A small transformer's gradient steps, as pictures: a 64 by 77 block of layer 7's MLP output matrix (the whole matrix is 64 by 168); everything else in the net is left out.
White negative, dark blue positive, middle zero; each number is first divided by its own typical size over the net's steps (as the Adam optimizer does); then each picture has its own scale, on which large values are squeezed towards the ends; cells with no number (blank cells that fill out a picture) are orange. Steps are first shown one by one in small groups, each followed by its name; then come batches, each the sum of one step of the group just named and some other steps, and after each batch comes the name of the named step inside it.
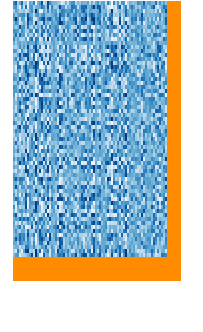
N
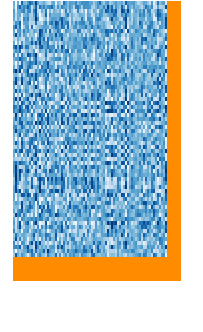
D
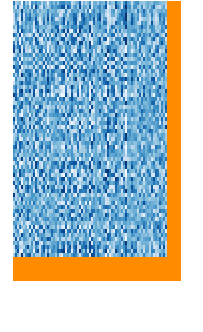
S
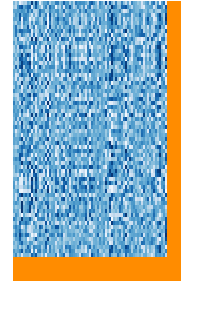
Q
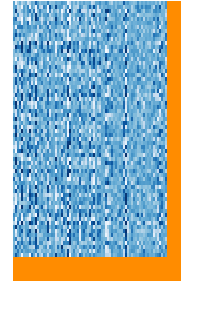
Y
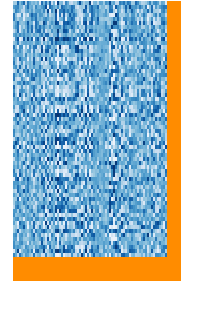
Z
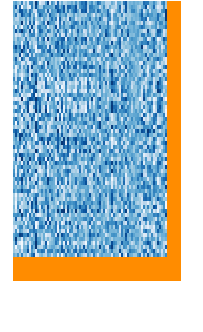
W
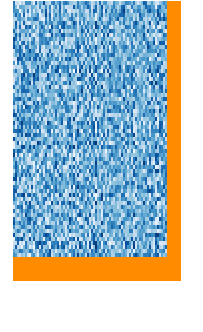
D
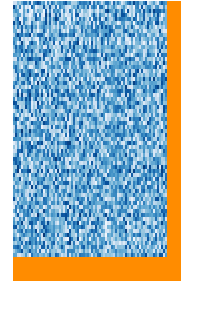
Y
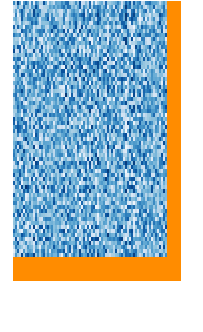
S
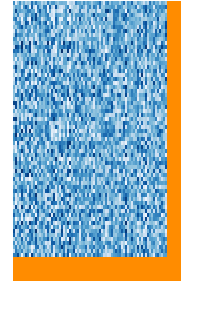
Y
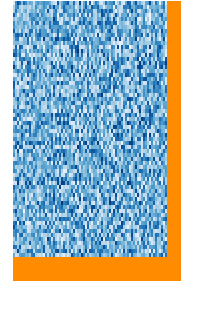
Z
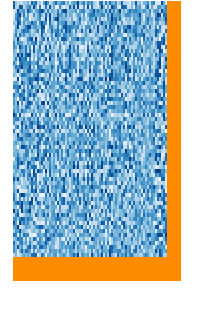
Q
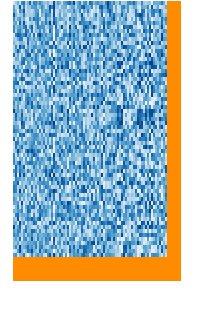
D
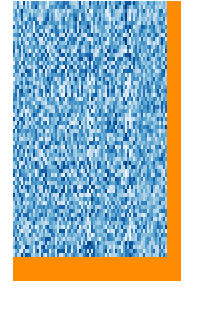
S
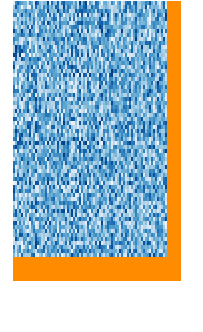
W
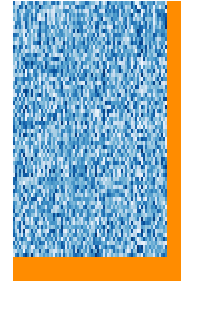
D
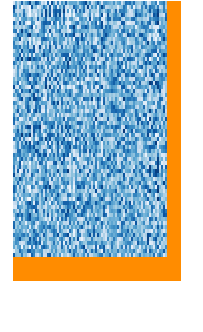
W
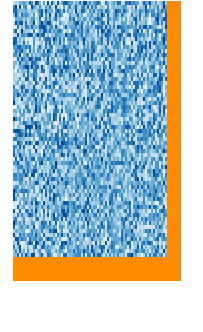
W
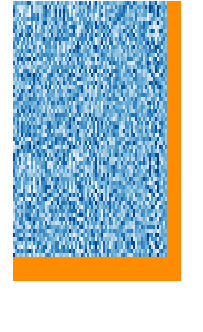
Z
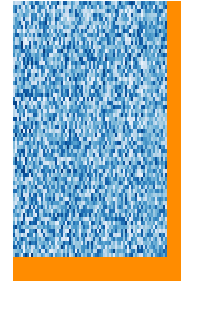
Y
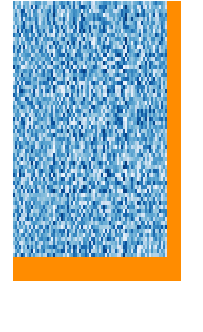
S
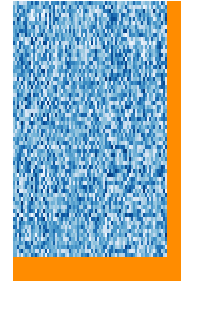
Q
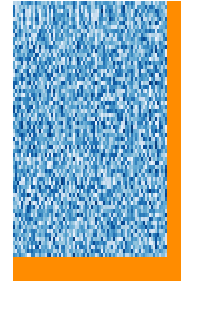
D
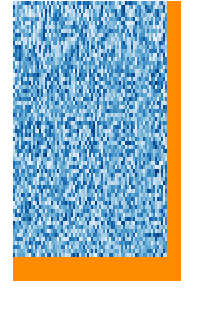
D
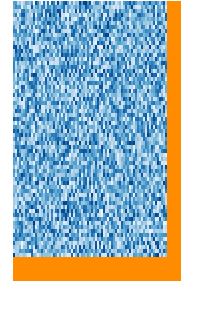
W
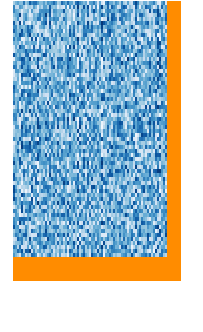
Q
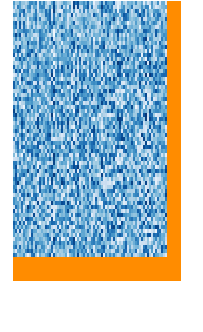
D
